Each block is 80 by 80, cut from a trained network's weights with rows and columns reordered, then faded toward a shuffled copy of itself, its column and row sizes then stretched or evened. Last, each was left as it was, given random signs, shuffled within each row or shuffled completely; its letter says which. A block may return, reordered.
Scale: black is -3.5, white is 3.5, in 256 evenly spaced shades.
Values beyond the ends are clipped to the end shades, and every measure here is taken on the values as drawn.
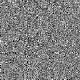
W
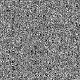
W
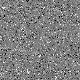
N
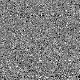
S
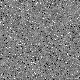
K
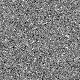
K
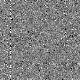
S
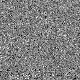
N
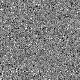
N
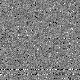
S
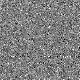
S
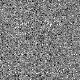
S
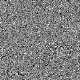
W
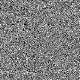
S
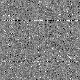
W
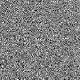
W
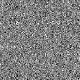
W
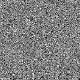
W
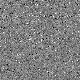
N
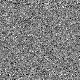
N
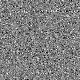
N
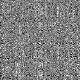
W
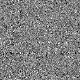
S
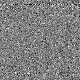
N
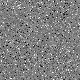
K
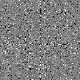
S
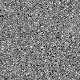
N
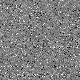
N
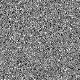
S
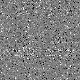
S
